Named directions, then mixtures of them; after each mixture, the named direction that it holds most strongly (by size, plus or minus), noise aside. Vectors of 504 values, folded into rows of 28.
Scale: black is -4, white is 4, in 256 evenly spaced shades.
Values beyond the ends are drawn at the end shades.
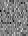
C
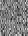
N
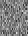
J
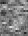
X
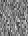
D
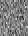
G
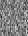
D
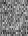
J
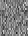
J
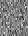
G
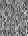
J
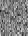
N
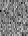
C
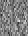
D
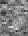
X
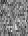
D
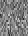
D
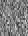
D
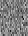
G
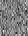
N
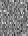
C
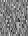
D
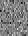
C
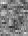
X
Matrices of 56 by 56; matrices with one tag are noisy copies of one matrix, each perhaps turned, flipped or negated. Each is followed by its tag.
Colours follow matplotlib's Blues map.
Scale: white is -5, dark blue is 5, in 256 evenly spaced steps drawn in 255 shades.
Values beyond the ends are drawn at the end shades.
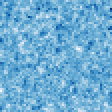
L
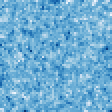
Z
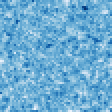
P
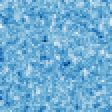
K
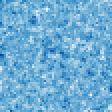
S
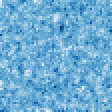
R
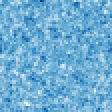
P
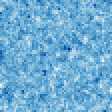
K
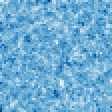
R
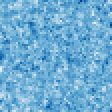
Z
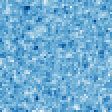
P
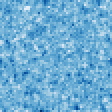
P
